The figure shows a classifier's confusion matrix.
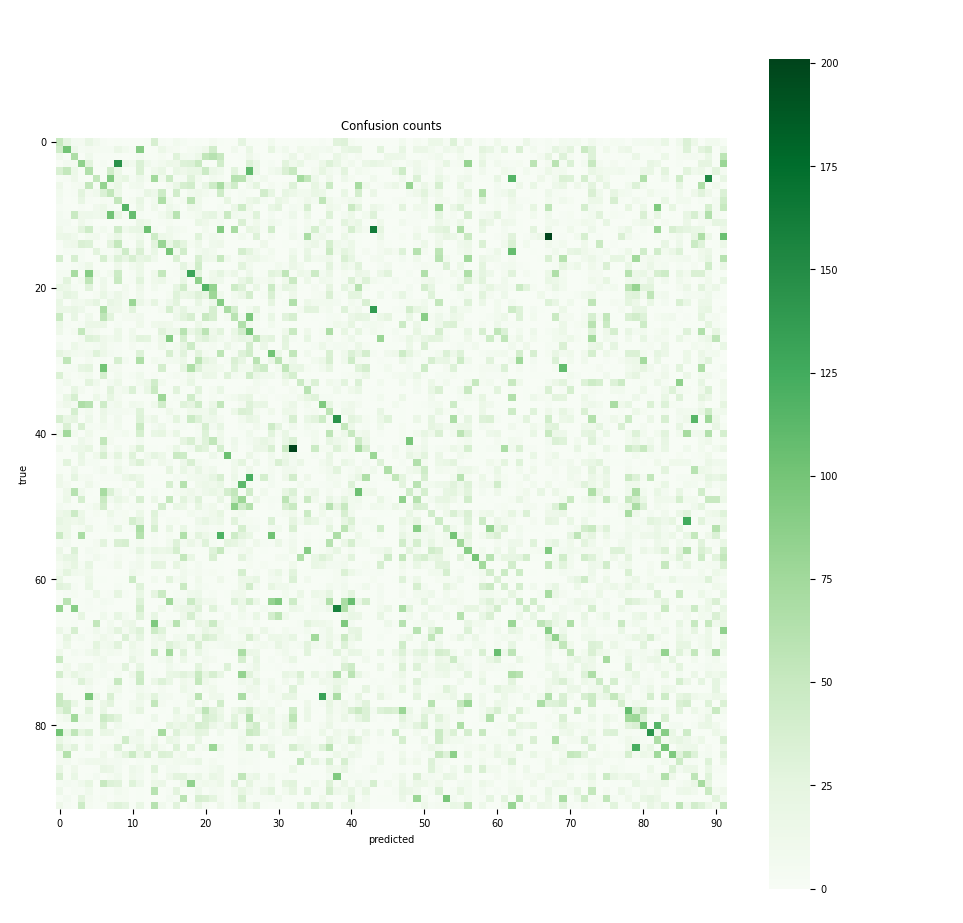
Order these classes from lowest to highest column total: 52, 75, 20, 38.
75, 38, 20, 52
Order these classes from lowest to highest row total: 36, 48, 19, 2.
2, 19, 36, 48
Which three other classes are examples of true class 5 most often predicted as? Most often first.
89, 62, 7
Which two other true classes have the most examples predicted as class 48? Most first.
41, 6
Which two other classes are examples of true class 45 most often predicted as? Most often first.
87, 50
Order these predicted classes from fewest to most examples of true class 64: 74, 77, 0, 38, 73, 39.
74, 77, 73, 39, 0, 38
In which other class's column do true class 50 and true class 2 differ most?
24
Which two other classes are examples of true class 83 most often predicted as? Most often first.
79, 21
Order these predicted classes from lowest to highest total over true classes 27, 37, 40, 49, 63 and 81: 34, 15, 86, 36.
36, 34, 86, 15
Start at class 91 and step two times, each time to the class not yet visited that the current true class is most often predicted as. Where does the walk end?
67
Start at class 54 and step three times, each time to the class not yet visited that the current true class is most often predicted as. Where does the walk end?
7
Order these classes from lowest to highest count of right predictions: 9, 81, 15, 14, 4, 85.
85, 4, 14, 15, 9, 81
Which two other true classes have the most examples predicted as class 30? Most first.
63, 65
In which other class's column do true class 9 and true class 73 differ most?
82
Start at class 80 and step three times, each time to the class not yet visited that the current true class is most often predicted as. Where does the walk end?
35
